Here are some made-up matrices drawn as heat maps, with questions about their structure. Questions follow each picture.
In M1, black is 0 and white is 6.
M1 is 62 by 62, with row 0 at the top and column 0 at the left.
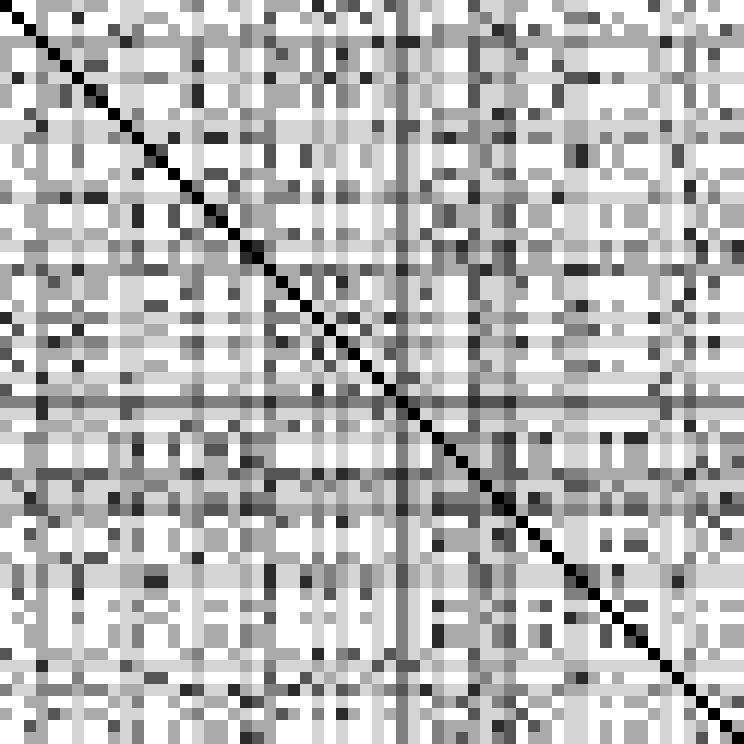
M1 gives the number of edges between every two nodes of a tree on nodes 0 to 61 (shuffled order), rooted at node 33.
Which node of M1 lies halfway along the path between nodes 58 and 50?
42
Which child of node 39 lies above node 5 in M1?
16
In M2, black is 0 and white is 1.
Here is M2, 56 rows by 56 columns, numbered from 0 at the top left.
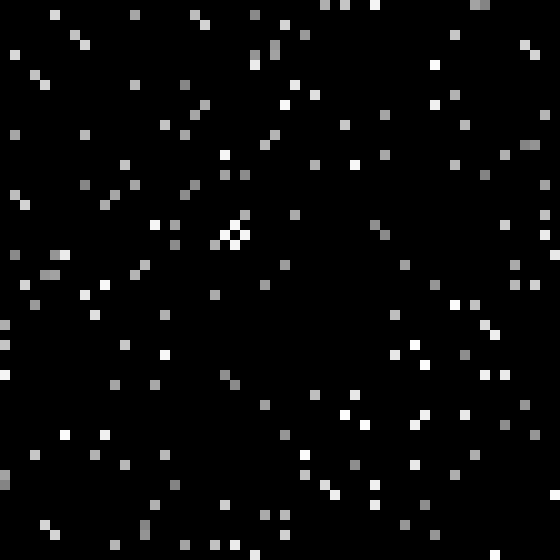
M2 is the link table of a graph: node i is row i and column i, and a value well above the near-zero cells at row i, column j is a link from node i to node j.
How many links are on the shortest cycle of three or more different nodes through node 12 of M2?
4
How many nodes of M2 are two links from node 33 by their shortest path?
1
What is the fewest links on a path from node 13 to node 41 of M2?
7
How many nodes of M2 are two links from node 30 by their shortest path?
4
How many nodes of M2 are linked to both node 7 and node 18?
0
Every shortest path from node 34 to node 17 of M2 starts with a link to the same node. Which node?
node 0
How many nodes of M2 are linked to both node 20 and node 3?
0
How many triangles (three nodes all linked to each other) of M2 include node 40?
0
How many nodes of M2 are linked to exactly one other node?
3
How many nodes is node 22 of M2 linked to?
5
